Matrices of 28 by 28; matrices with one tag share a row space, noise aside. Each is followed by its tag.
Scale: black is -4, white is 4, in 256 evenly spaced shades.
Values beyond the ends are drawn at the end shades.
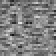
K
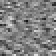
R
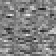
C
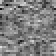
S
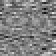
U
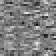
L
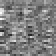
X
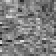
S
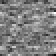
K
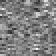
R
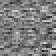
U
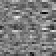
U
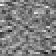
R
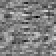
L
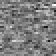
L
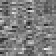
X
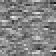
K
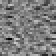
R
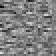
X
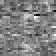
L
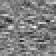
C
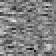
X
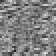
R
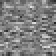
U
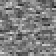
S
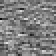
S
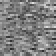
C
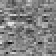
X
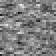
S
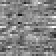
K
